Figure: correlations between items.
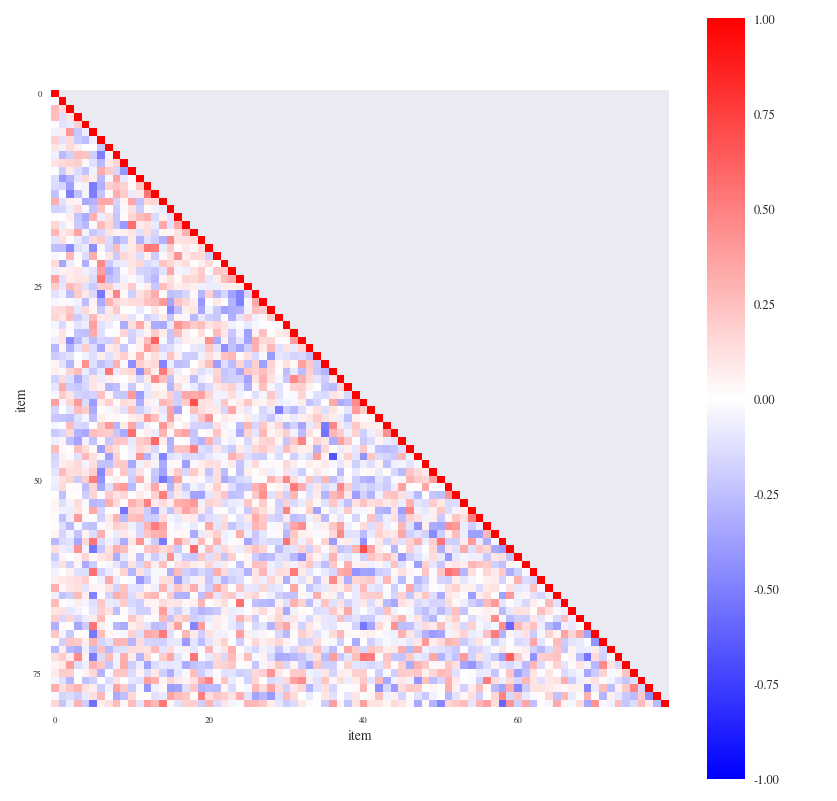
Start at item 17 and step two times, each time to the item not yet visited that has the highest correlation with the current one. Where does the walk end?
44
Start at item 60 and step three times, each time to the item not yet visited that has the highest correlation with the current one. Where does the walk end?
78
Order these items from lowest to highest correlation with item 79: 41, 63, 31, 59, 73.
31, 63, 41, 73, 59
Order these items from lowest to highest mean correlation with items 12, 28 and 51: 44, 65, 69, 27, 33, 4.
69, 4, 44, 65, 33, 27
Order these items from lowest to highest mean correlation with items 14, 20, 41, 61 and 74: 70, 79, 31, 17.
31, 17, 70, 79
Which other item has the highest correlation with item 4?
35
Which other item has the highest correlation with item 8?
26
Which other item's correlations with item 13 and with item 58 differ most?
5
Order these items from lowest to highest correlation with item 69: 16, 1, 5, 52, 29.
1, 52, 29, 16, 5
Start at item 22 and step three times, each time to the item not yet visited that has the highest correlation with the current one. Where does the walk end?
66
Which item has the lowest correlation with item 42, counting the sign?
77
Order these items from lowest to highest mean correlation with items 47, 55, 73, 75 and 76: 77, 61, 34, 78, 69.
69, 78, 61, 34, 77
